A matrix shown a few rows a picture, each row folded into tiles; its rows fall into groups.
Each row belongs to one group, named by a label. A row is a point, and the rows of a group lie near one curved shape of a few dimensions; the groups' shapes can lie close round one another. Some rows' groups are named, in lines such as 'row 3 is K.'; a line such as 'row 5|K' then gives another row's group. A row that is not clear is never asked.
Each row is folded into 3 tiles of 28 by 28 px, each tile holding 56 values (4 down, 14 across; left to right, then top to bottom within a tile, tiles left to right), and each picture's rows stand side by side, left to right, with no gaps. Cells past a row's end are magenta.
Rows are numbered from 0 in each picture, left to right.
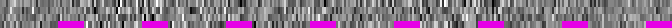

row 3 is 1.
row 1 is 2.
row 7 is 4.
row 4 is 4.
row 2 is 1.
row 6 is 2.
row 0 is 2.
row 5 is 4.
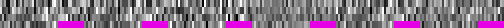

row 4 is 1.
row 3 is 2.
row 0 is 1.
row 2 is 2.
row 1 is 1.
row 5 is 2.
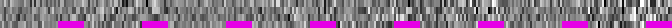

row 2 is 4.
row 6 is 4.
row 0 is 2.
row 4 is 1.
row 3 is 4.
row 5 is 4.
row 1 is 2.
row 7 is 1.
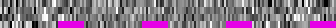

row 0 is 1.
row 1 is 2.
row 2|4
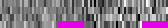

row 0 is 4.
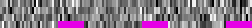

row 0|2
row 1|1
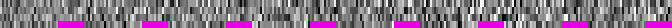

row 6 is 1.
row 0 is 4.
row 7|1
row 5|2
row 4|4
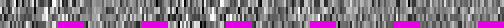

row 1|1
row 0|1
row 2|1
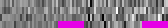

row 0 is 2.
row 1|2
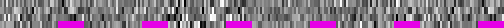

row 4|2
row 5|2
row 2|1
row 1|2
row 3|4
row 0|2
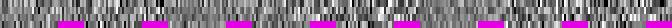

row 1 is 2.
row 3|1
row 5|4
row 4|1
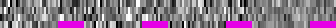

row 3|4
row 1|1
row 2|2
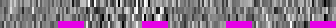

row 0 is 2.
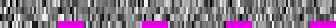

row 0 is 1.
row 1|2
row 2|2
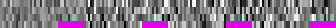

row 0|2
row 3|1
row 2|4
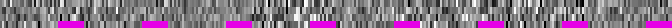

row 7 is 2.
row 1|2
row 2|4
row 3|1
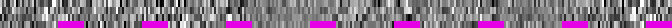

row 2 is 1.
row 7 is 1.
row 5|1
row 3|4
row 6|2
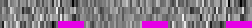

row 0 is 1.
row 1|4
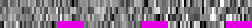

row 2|1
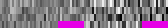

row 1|4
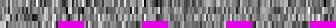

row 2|4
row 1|1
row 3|1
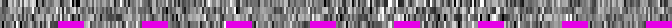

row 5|2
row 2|4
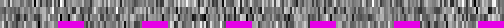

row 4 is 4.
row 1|2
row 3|4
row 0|2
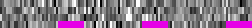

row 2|1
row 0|4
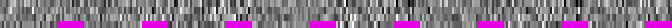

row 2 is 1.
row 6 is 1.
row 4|1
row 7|2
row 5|4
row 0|2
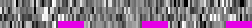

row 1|4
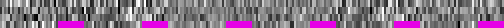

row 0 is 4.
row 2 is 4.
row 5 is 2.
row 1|1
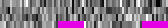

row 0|4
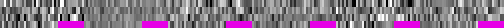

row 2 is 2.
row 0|2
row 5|4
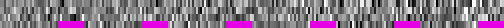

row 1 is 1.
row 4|2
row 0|2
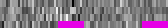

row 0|1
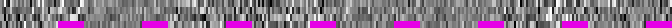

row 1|2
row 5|4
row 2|4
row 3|4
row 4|2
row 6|1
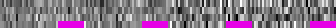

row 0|4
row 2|2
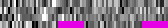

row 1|2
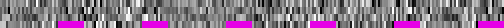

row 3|4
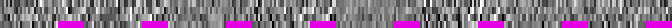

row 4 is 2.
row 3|2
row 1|1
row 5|2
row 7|2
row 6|2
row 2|4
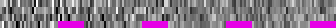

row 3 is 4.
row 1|2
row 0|2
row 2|4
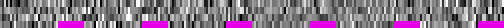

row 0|4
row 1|1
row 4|1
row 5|4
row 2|2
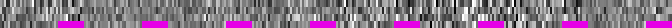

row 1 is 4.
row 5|1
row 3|4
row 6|1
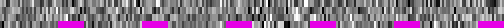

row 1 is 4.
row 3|1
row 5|4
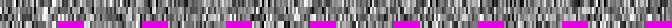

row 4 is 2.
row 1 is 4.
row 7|1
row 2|4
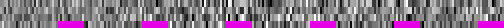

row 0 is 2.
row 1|1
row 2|2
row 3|4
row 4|2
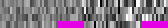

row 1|1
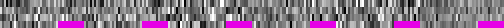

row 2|1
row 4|4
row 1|4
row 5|4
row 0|4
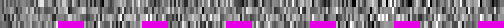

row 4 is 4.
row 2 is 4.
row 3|1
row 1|4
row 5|1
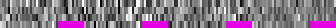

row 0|4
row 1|1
